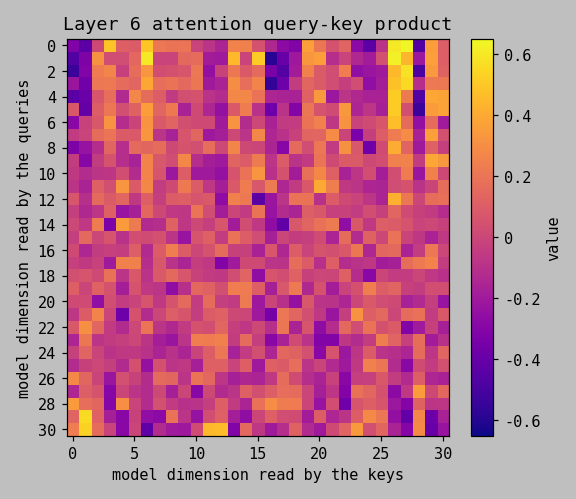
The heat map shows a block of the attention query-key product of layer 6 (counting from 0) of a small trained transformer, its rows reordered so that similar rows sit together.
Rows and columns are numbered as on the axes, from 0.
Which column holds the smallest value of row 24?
20
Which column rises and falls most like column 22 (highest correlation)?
3
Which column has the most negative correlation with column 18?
6
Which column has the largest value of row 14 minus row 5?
28
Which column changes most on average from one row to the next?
15
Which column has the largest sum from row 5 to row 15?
26
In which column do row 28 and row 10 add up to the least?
22
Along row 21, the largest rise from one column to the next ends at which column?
17
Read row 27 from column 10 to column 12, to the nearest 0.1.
-0.3 0 -0.1
